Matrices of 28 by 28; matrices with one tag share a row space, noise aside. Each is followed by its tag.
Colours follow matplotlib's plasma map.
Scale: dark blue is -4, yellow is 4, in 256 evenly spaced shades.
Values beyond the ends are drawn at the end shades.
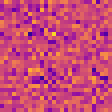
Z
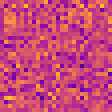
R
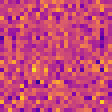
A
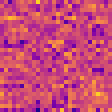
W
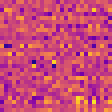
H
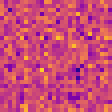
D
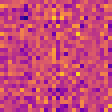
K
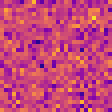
H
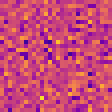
D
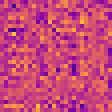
R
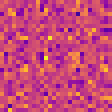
D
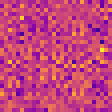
A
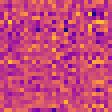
W
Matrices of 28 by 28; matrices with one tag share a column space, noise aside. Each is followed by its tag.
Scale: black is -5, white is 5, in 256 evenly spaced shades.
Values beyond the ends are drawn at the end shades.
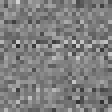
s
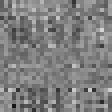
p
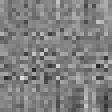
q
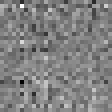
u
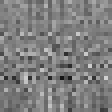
q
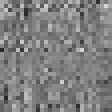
u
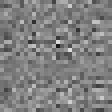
s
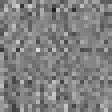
u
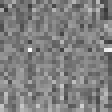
u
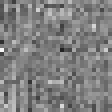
u
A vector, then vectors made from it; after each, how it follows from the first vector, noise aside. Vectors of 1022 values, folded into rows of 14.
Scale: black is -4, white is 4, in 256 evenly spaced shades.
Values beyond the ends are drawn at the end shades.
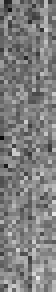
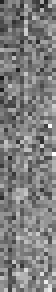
reversed, negated.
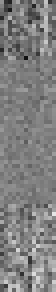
partly zeroed.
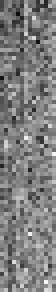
reversed, negated.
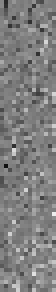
partly zeroed.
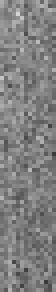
reversed, shrunk.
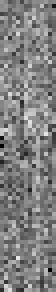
wrapped around.
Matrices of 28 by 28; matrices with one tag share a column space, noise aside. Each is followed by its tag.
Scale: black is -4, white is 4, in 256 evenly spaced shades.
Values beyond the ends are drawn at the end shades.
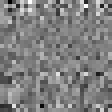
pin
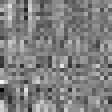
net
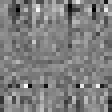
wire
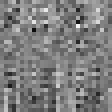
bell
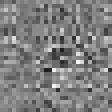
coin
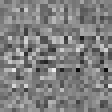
coin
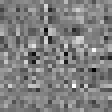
coin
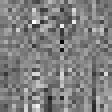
bell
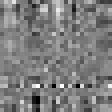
wire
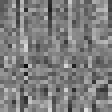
net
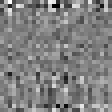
pin
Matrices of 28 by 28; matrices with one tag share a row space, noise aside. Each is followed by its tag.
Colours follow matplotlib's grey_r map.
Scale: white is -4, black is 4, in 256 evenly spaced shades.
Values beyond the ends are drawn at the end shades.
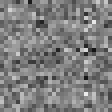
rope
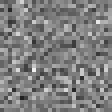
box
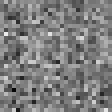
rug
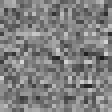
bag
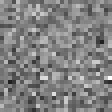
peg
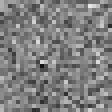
peg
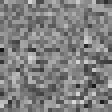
rope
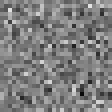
box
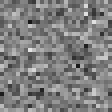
rope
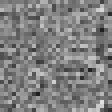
peg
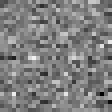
peg
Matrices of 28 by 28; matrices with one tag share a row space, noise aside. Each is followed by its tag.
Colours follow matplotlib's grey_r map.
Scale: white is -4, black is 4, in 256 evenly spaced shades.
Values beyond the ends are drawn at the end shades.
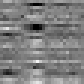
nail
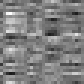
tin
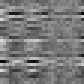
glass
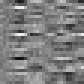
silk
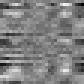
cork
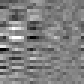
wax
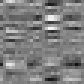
tin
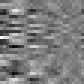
wax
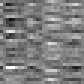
tin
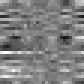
cork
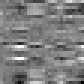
silk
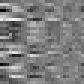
wax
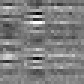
nail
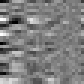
wax
